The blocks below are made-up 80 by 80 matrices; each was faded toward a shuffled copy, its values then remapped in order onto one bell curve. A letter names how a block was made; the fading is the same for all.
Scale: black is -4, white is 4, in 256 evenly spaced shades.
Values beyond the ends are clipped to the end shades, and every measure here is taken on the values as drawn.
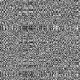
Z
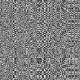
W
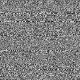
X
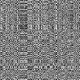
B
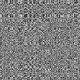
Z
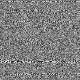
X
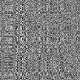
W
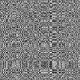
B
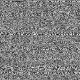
X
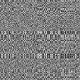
B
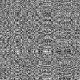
Z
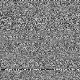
X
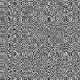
W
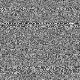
X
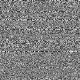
X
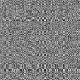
B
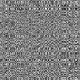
B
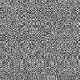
Z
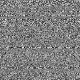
X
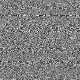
X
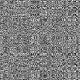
Z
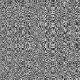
W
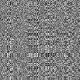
W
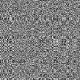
Z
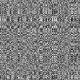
B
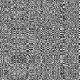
W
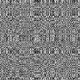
B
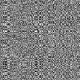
W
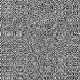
Z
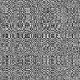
B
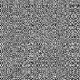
W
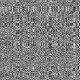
W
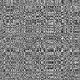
B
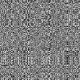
W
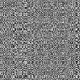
W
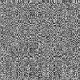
Z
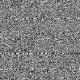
X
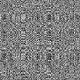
Z
